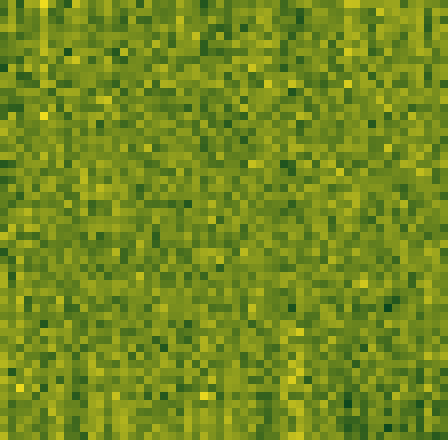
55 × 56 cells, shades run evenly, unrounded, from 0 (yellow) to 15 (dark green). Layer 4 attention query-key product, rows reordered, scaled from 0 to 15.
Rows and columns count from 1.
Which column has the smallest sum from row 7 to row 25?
6
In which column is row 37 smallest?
33
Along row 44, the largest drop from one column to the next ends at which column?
47
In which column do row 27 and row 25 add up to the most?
9
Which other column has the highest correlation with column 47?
29
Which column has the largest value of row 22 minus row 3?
44
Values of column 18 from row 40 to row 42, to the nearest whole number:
9 7 9
